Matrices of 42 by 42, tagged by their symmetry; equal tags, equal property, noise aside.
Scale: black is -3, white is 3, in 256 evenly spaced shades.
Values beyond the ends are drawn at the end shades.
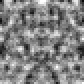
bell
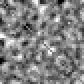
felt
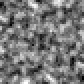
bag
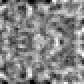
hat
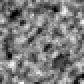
felt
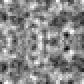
hat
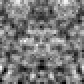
bell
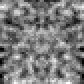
bell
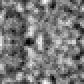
hat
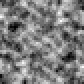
bag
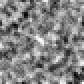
felt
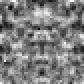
bell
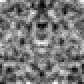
bell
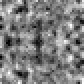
hat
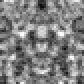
bell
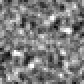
bag
